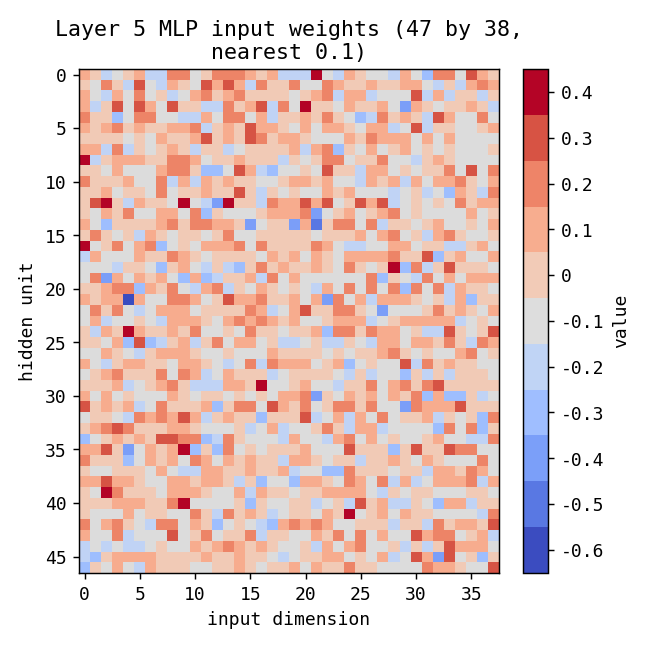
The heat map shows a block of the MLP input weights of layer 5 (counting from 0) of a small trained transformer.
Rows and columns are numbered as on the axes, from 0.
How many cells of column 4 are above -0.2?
36
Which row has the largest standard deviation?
12
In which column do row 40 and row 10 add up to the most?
9
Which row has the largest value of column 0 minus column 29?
31
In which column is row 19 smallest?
2
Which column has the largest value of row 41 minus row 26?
24
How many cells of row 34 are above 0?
13
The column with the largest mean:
8
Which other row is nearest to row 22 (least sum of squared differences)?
46
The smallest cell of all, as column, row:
4, 21
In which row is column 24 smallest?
27
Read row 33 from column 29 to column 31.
-0.1 -0.1 -0.1
